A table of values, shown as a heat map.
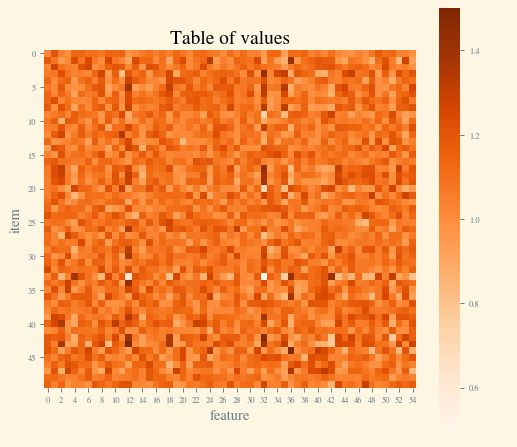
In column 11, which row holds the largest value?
12
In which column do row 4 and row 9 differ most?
32
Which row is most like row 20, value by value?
9
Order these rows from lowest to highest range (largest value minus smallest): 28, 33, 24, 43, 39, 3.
28, 24, 39, 3, 43, 33
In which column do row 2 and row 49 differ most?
42
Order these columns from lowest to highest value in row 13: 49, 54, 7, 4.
54, 4, 7, 49
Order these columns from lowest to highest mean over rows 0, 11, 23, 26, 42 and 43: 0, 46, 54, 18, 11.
11, 46, 0, 54, 18
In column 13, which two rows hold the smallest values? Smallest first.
24, 5
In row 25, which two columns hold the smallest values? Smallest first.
47, 46
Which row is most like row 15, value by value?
41
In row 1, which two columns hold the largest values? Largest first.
36, 24
